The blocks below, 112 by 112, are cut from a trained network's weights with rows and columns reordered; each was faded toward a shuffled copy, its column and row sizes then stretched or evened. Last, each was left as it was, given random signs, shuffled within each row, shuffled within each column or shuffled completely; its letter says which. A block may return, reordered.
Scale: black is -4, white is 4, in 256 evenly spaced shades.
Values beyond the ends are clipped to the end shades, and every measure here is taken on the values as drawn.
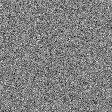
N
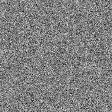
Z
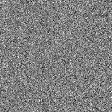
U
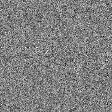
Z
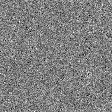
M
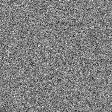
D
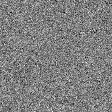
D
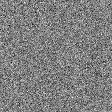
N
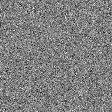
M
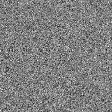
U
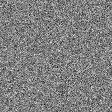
N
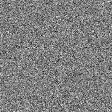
Z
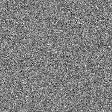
Z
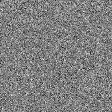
U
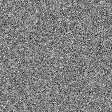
N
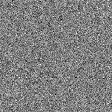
U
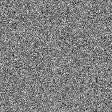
Z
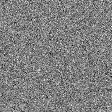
M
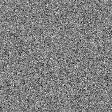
D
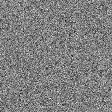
M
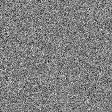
M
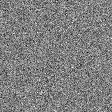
N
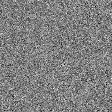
Z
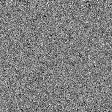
D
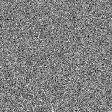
U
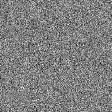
U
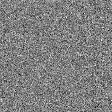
Z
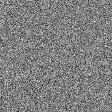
Z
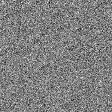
D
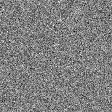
N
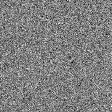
D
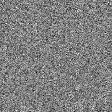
U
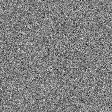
D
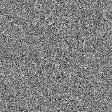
Z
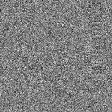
U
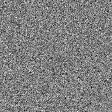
M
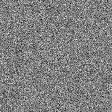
M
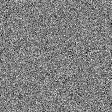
M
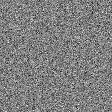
N
